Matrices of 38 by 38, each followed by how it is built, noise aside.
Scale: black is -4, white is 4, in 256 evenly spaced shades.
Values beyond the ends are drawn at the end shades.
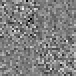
block diagonal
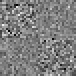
block diagonal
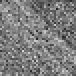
Toeplitz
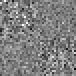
block diagonal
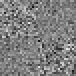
block diagonal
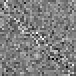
banded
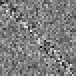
banded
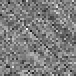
Toeplitz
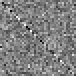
diagonal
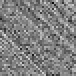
Toeplitz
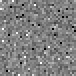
sparse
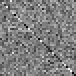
diagonal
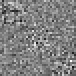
block diagonal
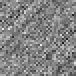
Hankel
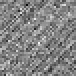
Hankel
